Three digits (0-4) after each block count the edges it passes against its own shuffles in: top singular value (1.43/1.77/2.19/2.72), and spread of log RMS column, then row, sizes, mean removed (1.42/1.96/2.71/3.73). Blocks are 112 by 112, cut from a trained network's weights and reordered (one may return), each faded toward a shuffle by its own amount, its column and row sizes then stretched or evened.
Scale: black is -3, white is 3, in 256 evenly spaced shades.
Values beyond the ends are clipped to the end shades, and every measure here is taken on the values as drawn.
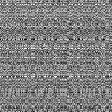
4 0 3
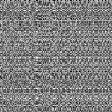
4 2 2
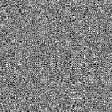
3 1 2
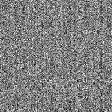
2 0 0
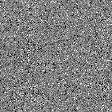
0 2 1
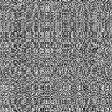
4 2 2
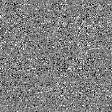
1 1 3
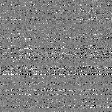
2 2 4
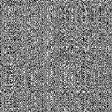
3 3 1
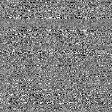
1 1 4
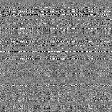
3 0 4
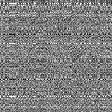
4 0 3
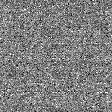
1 0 0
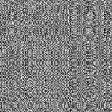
4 3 0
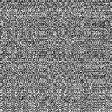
4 2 0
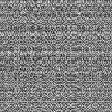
4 1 0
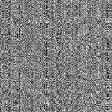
3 3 0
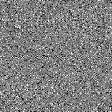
2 0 1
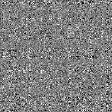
0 3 3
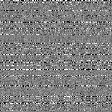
4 0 4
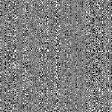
2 4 1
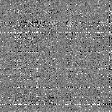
2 3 3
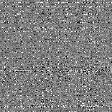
1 2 4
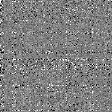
0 3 3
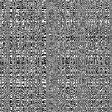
4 4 1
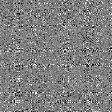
3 3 3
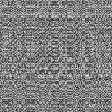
4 0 0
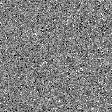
0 1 0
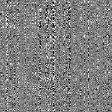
2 4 2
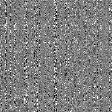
1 4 0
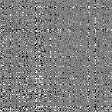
2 4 4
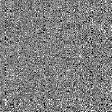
2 3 2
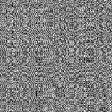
4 2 0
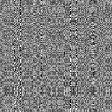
4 3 0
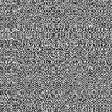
4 1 2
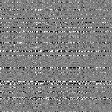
4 2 4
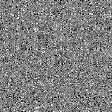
2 0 1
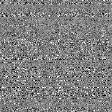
0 2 4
